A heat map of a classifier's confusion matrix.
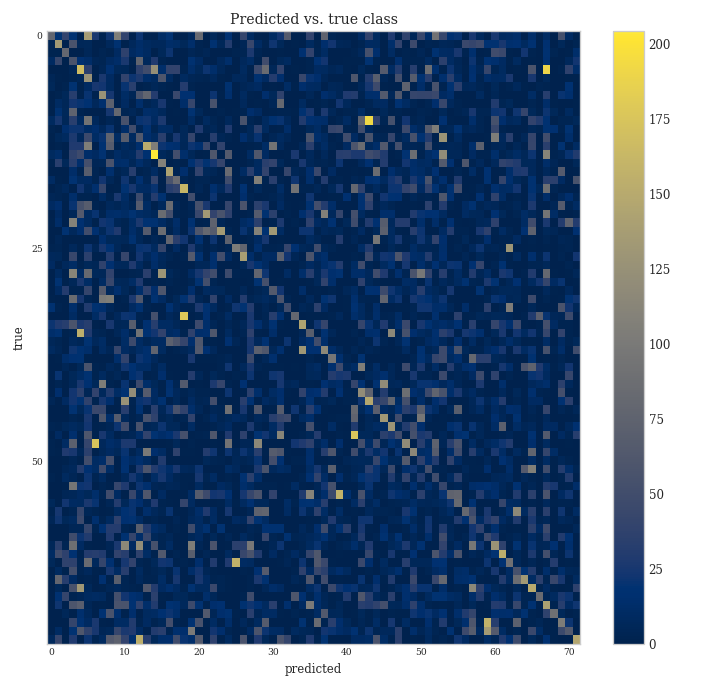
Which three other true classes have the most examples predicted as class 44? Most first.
24, 16, 5
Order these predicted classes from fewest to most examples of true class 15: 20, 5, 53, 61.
20, 61, 5, 53
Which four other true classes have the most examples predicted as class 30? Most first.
23, 13, 49, 50
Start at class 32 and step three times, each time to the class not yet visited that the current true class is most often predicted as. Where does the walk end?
26
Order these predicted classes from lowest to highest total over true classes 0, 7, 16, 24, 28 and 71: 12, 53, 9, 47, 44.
53, 47, 9, 12, 44
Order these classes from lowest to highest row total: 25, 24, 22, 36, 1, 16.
24, 36, 25, 1, 16, 22
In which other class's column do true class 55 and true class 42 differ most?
11
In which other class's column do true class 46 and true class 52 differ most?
61
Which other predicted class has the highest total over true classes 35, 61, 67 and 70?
4
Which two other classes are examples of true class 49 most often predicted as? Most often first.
13, 65
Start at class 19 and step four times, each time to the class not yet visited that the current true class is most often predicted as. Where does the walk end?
60
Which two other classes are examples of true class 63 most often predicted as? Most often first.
29, 3
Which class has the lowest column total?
0
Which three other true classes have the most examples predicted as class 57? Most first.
65, 60, 38
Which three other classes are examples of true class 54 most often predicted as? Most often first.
39, 35, 55
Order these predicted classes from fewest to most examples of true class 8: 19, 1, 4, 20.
20, 1, 4, 19
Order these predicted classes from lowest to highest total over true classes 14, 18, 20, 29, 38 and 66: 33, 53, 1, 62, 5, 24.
62, 1, 5, 24, 33, 53
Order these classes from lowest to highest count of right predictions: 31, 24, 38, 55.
31, 24, 55, 38
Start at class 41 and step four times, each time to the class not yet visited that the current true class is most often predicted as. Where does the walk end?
6
